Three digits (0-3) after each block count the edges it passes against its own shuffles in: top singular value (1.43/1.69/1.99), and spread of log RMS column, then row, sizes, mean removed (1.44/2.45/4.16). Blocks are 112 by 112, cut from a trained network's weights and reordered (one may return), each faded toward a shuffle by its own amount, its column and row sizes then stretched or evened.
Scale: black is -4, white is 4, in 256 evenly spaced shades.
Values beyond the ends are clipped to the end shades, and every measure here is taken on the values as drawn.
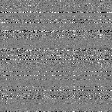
1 1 3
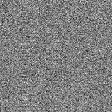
2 0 0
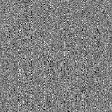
2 2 0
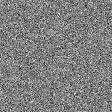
0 0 0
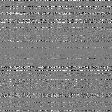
3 0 3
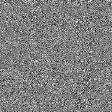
0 1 2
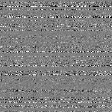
2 1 3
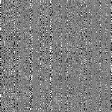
2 3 1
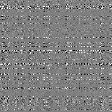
3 2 3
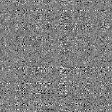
1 2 2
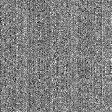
2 1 0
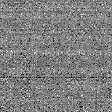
2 1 1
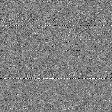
2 0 2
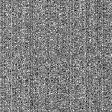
2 0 1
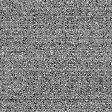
2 1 0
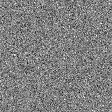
0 0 0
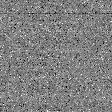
0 0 0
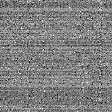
3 1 0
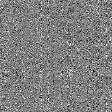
0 2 0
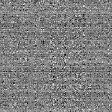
3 2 0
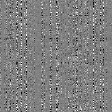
2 3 1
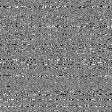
1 1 3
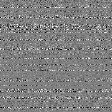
1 1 3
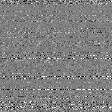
2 0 3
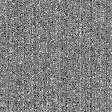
2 0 0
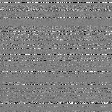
3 0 3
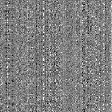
3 2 1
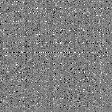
1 1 2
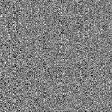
2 2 0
